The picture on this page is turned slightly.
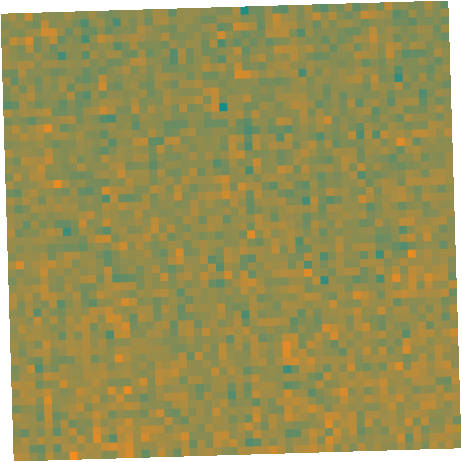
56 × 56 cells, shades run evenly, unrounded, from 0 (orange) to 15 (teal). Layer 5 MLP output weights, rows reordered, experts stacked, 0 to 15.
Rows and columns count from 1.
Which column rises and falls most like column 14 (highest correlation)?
15
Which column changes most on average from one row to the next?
13
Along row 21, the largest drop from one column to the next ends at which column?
32
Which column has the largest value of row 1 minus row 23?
31
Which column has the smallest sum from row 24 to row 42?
51
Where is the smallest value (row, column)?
56, 8
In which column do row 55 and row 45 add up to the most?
4
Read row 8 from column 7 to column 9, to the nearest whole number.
9 8 7
